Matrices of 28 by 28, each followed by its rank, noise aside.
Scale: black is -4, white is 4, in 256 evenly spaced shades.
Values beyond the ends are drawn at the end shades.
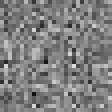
five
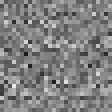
seven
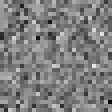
eight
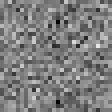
eight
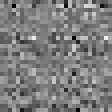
four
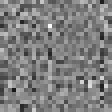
five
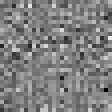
six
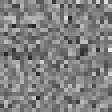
six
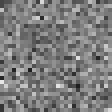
eight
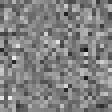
seven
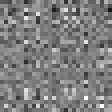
four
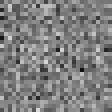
six
